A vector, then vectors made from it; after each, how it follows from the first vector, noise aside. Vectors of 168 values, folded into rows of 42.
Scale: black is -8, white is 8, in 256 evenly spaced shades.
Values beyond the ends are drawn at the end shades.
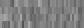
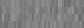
wrapped around, negated, shrunk.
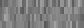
wrapped around.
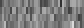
wrapped around, negated, scaled up.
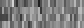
negated, scaled up.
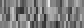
wrapped around, negated, scaled up.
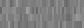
wrapped around, shrunk.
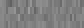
wrapped around, negated, shrunk.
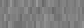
wrapped around, negated, shrunk.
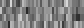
wrapped around, negated, scaled up.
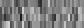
negated, scaled up.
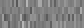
sign-scrambled.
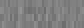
wrapped around, negated, shrunk.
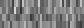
wrapped around, negated, scaled up.
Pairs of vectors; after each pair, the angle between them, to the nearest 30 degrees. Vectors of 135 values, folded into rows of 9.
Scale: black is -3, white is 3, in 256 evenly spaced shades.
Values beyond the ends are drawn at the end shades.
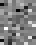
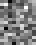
120 degrees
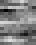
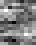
150 degrees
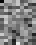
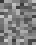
60 degrees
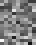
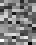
30 degrees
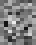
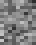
90 degrees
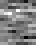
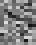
120 degrees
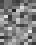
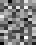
90 degrees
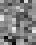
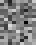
90 degrees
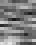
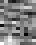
30 degrees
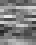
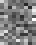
90 degrees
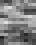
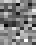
120 degrees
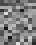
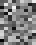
120 degrees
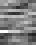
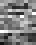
30 degrees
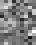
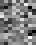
150 degrees
